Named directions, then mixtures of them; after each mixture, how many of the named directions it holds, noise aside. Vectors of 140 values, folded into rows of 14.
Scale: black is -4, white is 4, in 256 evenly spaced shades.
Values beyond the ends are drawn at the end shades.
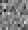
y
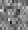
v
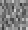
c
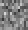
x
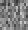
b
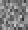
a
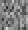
four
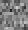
four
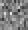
one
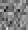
four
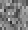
one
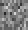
one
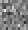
one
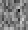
four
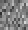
two
